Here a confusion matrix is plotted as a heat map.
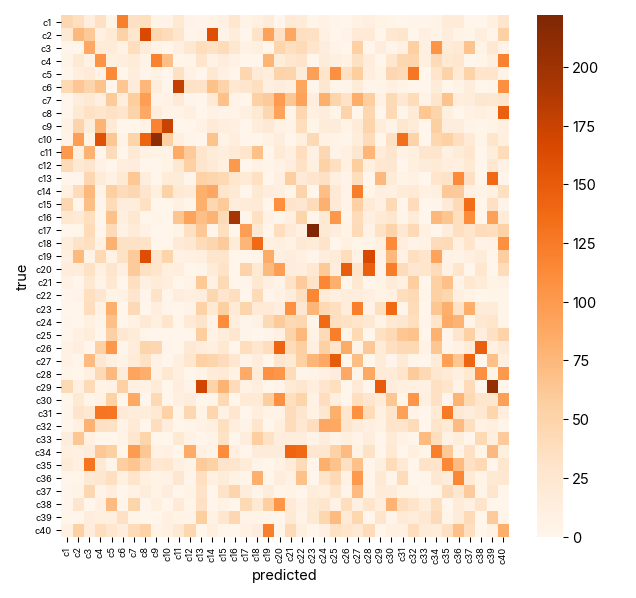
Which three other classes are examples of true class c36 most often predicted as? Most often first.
c27, c18, c22
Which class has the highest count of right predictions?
c16
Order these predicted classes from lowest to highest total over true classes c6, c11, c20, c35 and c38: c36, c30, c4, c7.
c4, c36, c7, c30
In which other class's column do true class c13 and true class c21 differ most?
c39
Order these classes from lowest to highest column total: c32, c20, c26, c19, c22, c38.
c38, c26, c19, c32, c20, c22
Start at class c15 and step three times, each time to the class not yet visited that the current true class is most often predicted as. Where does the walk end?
c25
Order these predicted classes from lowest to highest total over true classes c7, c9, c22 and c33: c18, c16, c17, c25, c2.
c17, c16, c25, c2, c18
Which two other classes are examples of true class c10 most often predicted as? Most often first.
c9, c4
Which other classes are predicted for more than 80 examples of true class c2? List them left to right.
c8, c14, c19, c21
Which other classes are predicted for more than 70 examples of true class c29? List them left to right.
c13, c15, c39
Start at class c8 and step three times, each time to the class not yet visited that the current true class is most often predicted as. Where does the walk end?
c28
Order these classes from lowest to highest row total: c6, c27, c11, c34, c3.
c3, c11, c6, c27, c34
